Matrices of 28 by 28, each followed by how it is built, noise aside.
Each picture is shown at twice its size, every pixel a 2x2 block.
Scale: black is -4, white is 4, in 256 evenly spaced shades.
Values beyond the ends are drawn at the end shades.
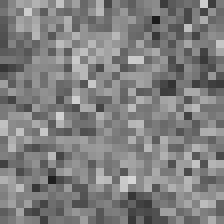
smooth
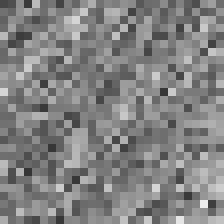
Hankel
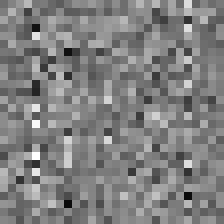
uneven columns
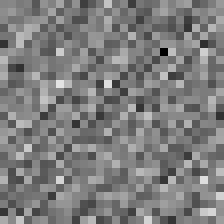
Hankel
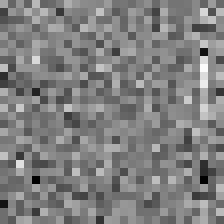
uneven columns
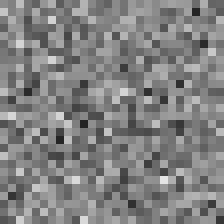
noise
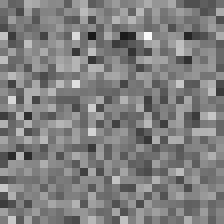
low rank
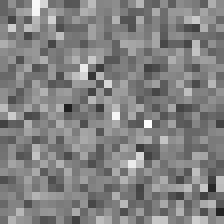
block diagonal
